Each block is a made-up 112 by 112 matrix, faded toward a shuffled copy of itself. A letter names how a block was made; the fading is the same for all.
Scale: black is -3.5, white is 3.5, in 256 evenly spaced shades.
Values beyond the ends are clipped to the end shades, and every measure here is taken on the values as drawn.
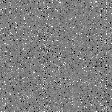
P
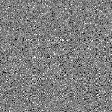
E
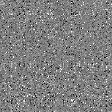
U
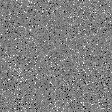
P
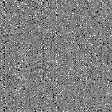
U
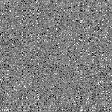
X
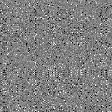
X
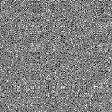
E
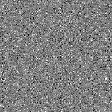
E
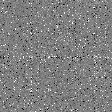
P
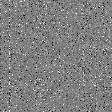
P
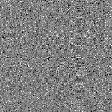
E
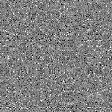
E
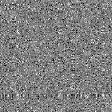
E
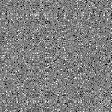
E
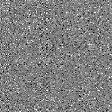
E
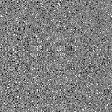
E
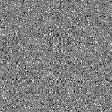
E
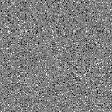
E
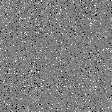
P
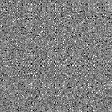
E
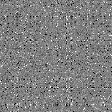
U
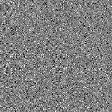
E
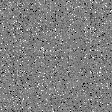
P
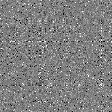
U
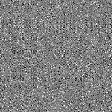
E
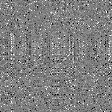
X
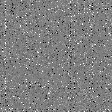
P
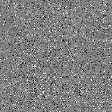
X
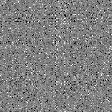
X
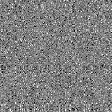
E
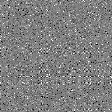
U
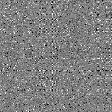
X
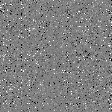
P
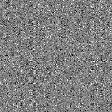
E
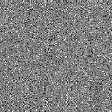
E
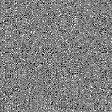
E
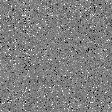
P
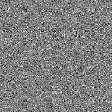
E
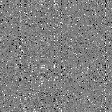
U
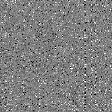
U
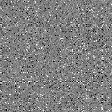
X
